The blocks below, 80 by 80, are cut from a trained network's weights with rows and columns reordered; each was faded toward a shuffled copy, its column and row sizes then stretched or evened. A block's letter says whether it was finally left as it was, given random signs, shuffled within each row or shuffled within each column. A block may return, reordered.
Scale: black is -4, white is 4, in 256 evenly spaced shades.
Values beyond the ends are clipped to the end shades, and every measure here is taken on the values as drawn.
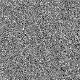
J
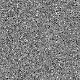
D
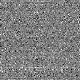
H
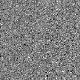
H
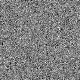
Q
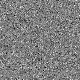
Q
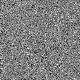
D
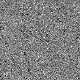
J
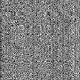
H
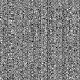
H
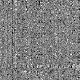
H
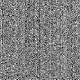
H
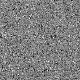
Q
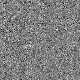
J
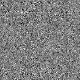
J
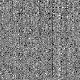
H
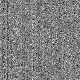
D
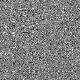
J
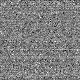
Q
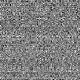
H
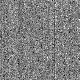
D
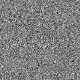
H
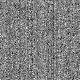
D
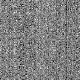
H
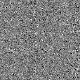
J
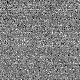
Q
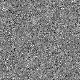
D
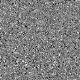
J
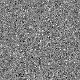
D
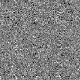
H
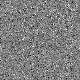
D
